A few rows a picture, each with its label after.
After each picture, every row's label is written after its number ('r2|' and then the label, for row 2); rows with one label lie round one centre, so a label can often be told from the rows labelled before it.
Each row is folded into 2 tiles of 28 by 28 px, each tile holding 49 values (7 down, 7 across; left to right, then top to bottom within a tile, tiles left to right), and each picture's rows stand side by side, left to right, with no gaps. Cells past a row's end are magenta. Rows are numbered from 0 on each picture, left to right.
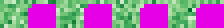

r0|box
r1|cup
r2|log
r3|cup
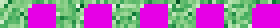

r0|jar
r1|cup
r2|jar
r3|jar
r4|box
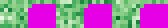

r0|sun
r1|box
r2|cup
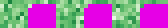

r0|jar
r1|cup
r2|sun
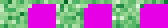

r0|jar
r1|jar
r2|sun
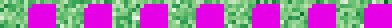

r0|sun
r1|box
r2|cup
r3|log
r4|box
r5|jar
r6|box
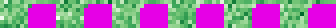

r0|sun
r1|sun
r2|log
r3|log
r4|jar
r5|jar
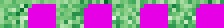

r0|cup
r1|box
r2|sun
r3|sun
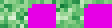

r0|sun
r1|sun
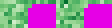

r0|box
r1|jar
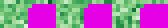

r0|box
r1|box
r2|cup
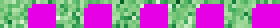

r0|box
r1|sun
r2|jar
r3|jar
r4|jar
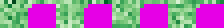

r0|log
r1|box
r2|sun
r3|box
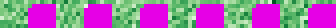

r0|sun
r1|jar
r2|cup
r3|cup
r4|box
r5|cup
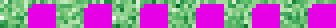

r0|sun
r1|box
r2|sun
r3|log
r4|log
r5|log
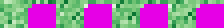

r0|box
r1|jar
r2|jar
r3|jar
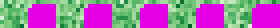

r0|log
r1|cup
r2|log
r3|log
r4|box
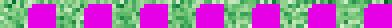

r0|log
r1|cup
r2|log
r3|log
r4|box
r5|box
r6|box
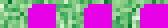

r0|jar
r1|box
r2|cup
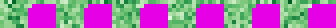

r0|log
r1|box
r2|log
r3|sun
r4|box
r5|jar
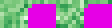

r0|cup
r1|sun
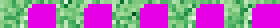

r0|cup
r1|log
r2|jar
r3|cup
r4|cup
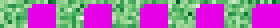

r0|box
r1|cup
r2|sun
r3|jar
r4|box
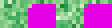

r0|log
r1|sun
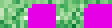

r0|cup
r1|sun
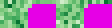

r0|log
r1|box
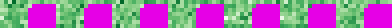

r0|log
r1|cup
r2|jar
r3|jar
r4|sun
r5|sun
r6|log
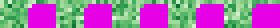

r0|log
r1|cup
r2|sun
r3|log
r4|sun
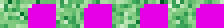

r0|jar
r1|log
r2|box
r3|log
